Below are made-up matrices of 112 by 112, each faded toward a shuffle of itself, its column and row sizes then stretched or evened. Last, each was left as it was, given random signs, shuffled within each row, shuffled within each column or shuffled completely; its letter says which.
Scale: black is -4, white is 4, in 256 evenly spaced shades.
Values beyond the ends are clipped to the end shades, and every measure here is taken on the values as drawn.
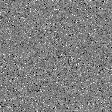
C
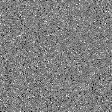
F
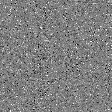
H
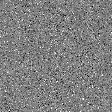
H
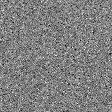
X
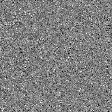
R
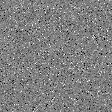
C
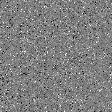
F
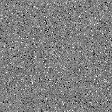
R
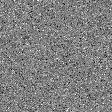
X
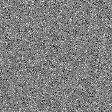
H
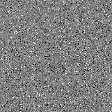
R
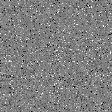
R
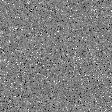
C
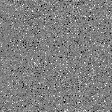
R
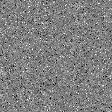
H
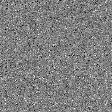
F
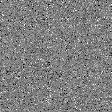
R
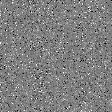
F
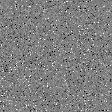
F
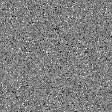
F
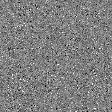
F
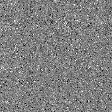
F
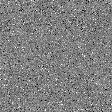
C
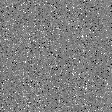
H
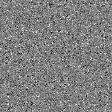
F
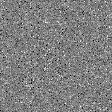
H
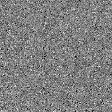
R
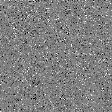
R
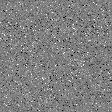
C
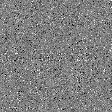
F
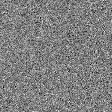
H
